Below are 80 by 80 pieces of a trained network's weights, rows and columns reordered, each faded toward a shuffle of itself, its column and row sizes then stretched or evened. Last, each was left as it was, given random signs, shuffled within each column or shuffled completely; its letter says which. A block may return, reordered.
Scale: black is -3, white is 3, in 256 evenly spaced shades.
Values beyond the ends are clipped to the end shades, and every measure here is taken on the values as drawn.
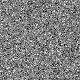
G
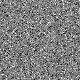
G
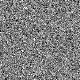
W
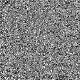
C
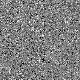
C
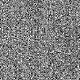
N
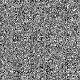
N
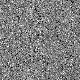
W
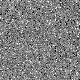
W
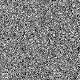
C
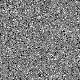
W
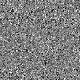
N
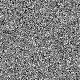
G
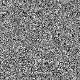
C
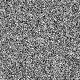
G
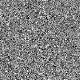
C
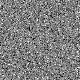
W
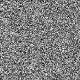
N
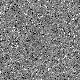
G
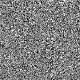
C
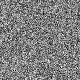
G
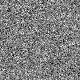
G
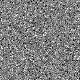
W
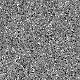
W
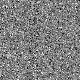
W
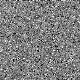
C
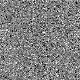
C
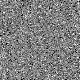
W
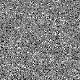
C
